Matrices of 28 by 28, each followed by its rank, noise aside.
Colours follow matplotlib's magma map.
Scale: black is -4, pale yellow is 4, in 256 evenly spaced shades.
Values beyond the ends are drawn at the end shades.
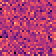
eight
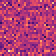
eight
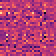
four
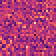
eight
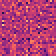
eight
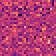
six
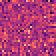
eight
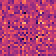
four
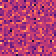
eight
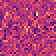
eight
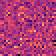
six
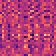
three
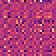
three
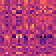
three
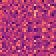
four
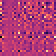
three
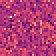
eight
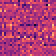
six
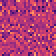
six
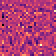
six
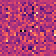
four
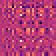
three
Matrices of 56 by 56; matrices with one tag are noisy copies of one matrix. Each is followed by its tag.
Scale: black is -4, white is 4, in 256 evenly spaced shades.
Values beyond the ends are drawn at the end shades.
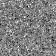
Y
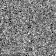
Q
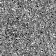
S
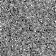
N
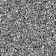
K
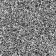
S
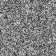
K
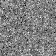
N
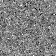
Y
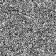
N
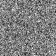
S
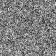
Y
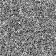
N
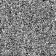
Q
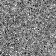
S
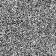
S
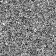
N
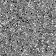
N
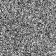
S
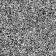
Q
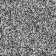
Q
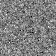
Y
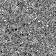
S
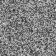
N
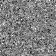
N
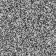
K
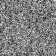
Q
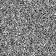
Q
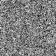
K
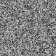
Y
